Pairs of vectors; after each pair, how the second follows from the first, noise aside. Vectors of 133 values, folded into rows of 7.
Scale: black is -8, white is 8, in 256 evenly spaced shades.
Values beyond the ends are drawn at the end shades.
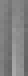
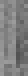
wrapped around, negated.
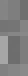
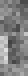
scaled up.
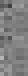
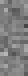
wrapped around, negated.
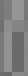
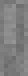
reversed, negated, shrunk.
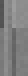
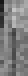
scaled up.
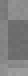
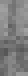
wrapped around, negated.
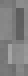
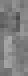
reversed, negated.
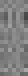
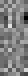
scaled up.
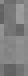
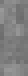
negated, shrunk.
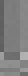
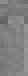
reversed, negated, shrunk.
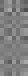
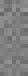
negated, shrunk.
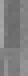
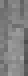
reversed, negated.
